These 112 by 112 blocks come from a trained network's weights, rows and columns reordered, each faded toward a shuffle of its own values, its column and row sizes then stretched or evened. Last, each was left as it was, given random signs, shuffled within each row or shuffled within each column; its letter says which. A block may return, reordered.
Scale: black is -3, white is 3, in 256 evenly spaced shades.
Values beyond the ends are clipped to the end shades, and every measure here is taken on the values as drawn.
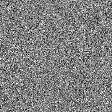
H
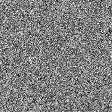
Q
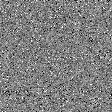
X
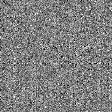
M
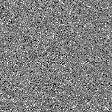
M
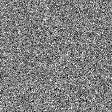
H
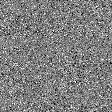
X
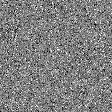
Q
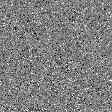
X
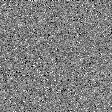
X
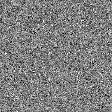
H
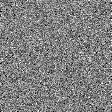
H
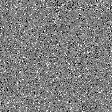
M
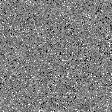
M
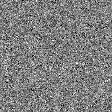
H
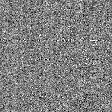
M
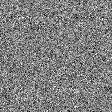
X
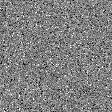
X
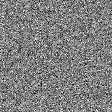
Q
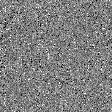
Q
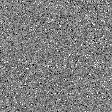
H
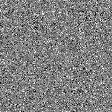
M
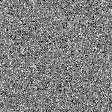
Q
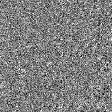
M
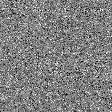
X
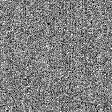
Q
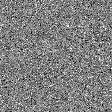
Q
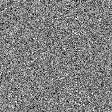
M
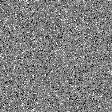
H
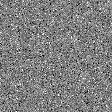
Q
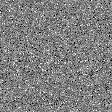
X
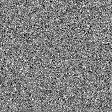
X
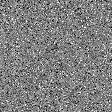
X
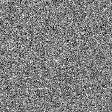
H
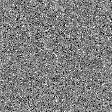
H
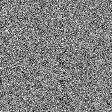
Q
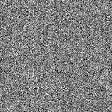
M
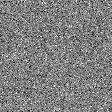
X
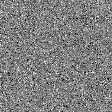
H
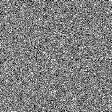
M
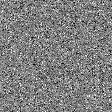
Q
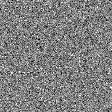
H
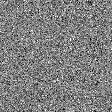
H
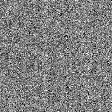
M
